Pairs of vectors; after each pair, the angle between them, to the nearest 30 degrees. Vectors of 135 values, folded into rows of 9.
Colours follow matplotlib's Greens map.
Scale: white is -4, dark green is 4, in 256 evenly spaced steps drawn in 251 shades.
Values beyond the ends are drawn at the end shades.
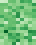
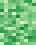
60 degrees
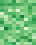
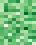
120 degrees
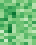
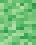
90 degrees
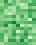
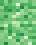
120 degrees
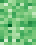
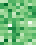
150 degrees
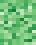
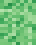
90 degrees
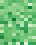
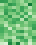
120 degrees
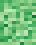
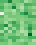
60 degrees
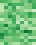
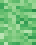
150 degrees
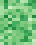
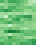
120 degrees
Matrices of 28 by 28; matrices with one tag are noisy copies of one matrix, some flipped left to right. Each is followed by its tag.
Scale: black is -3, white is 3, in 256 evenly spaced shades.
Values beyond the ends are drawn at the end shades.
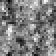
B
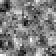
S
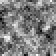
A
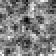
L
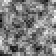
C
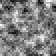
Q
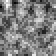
Q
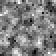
S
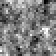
B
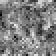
A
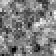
C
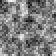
L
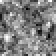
A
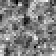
L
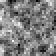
C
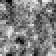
B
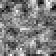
Q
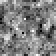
A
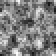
S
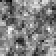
B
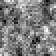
B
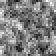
C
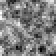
C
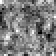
A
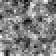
L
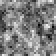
A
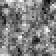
B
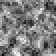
S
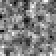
L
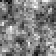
B
